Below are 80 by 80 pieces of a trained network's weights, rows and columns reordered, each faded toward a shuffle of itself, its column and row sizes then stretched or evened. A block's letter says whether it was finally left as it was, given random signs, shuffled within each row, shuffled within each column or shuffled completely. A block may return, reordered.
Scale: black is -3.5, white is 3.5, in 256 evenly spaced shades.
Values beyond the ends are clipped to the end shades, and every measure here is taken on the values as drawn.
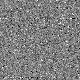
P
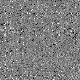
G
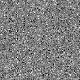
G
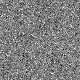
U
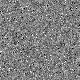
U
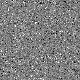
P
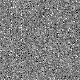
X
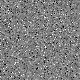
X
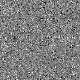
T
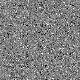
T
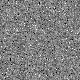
U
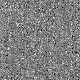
X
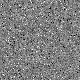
U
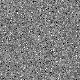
X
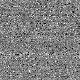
P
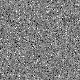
X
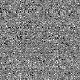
G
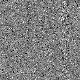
X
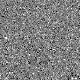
T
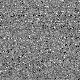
P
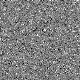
P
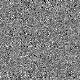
T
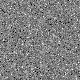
U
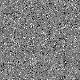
T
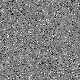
U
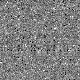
G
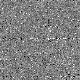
T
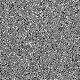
U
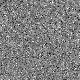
U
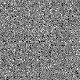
G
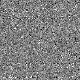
T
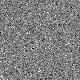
U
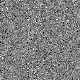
X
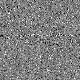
P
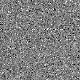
T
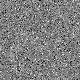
U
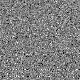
P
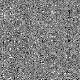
G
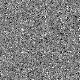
T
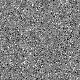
X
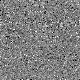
P
